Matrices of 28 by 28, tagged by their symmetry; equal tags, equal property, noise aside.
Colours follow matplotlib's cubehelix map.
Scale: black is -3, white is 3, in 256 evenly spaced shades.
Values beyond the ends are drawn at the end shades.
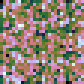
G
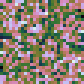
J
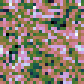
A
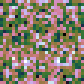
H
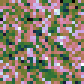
A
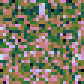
H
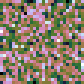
A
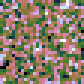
A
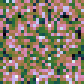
H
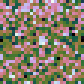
H
